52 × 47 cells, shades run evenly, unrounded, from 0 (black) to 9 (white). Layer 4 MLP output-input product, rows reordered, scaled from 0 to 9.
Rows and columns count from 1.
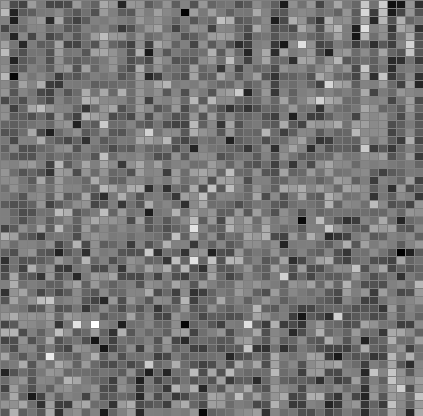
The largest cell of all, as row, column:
41, 11
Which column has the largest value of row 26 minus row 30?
37
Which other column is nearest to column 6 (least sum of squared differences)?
31
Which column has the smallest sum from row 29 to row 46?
18
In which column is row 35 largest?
32
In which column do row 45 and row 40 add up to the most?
6
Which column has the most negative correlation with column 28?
46
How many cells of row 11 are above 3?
41
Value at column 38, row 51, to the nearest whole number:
2
